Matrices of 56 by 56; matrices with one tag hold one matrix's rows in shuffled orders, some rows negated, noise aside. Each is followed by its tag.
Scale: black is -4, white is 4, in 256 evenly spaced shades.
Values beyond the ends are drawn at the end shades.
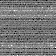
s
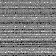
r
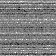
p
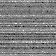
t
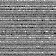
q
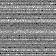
s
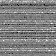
q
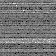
p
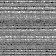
q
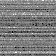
t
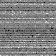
q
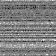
q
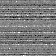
p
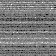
q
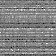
q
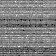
p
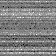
r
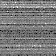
s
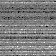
q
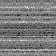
p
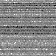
s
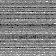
q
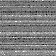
t
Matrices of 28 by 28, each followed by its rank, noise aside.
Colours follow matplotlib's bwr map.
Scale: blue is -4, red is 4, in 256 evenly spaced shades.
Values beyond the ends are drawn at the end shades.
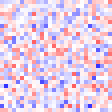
eight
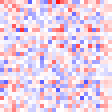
eight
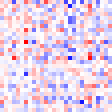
six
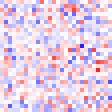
eight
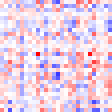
four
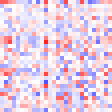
four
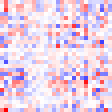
four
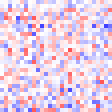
eight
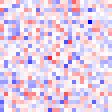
eight
